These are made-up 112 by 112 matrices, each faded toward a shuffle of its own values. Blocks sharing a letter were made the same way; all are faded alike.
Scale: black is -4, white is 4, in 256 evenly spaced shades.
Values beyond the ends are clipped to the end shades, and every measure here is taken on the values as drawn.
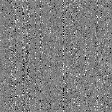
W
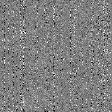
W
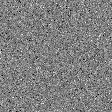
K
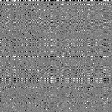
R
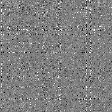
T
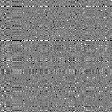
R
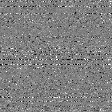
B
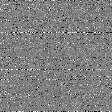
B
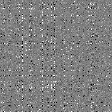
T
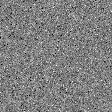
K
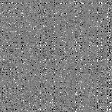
T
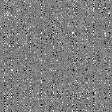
T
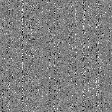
W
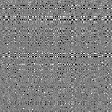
R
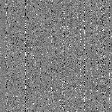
W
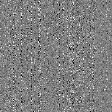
W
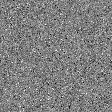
K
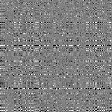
R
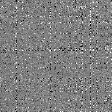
T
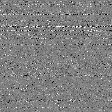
B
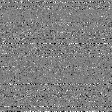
B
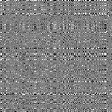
R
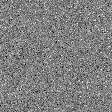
K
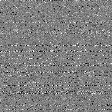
B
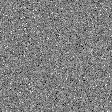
K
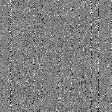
W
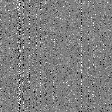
W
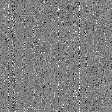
W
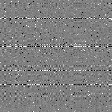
R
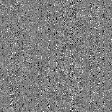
W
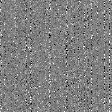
W
